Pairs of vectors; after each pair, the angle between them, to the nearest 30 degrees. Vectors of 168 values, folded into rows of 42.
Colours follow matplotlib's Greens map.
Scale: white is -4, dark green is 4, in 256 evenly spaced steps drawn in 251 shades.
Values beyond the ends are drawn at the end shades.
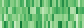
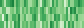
120 degrees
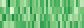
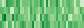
30 degrees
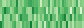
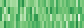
120 degrees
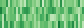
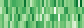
120 degrees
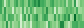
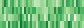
150 degrees
